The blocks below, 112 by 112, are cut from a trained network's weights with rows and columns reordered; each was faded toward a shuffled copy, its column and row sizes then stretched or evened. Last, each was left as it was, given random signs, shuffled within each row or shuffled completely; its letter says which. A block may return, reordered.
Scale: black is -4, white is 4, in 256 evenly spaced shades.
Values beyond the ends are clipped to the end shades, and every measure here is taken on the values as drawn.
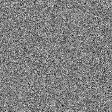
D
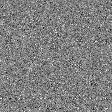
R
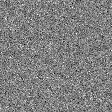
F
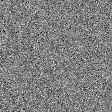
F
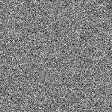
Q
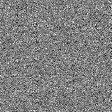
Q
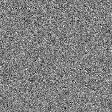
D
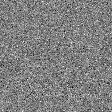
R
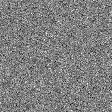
F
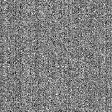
Q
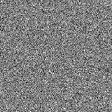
Q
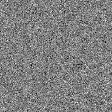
Q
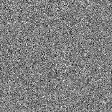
D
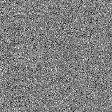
Q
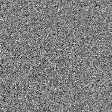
D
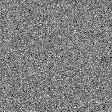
R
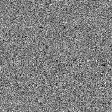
Q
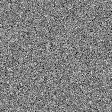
F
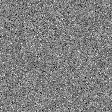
F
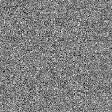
Q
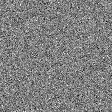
F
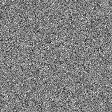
R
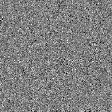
Q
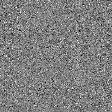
D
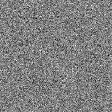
Q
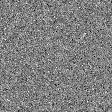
F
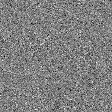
R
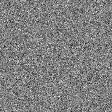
R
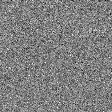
R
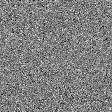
R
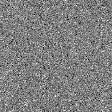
Q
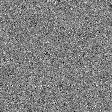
R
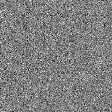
Q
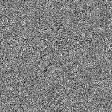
Q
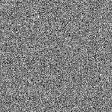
Q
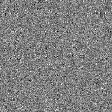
Q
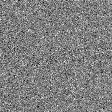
R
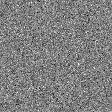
F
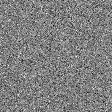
F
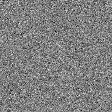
R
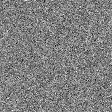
F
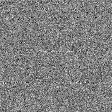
R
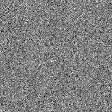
Q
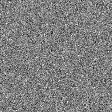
R
